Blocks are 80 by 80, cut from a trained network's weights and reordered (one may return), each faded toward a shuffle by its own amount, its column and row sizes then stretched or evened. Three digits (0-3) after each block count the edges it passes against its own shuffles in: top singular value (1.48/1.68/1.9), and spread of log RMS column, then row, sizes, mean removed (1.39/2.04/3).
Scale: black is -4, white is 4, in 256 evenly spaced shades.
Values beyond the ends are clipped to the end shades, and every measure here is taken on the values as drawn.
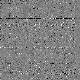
2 1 2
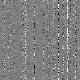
2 3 0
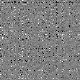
0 2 2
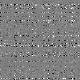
1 2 3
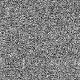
2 0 1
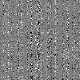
1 3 1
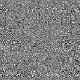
2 1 2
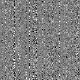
0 3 0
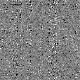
0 2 0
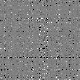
1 2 2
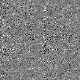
1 2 2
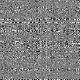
1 1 3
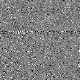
0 1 2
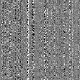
2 3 0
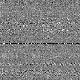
3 0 2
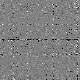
2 2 2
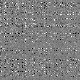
0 2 3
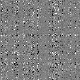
0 3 2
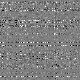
0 1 3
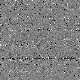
0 1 2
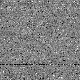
1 0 1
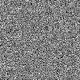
1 0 0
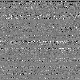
1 0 3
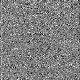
0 0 2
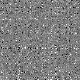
0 2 2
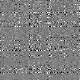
3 2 3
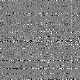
1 1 3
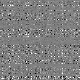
0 2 3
